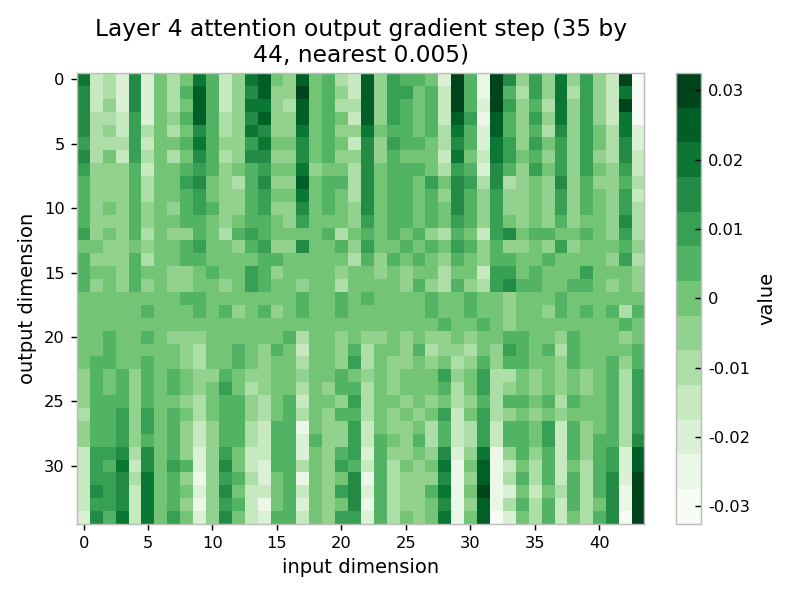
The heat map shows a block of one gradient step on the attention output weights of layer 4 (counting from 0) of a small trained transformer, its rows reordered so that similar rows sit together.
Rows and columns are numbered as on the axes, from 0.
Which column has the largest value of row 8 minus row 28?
17
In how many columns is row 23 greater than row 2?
20
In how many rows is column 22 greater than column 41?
17
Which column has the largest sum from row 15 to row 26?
43
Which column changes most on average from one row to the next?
33
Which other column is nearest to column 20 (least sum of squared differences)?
7
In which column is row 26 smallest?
29
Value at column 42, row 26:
-0.01
